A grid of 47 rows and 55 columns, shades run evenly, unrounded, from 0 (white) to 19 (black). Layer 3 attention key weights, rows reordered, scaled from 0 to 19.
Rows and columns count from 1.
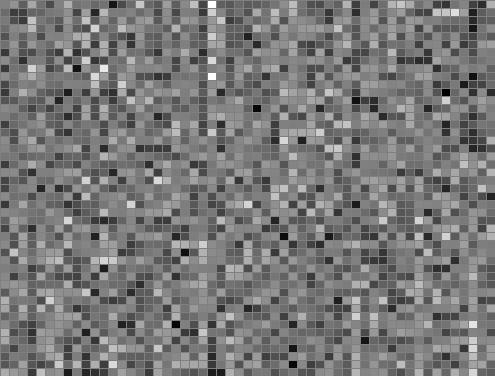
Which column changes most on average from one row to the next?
12
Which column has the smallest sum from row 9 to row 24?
24
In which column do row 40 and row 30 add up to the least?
47
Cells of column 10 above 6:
40
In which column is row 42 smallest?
23
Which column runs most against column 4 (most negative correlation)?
53
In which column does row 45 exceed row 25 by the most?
10
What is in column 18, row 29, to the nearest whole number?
13
